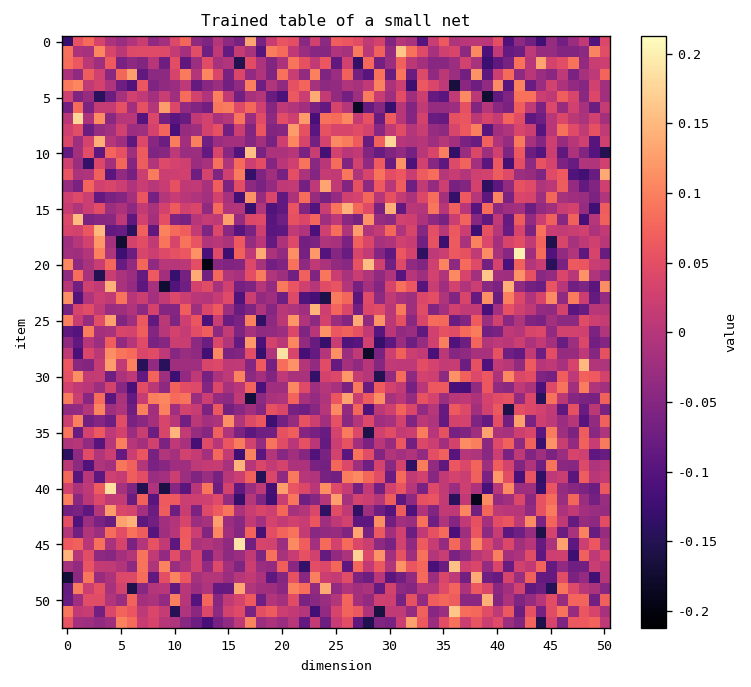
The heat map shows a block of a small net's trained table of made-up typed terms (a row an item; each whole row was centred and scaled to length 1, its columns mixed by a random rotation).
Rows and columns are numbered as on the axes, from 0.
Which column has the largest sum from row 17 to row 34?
21
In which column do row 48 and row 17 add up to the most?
10
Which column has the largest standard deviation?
39
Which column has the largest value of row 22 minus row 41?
38
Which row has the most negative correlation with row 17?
36
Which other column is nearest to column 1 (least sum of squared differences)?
22
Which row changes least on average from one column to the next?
26
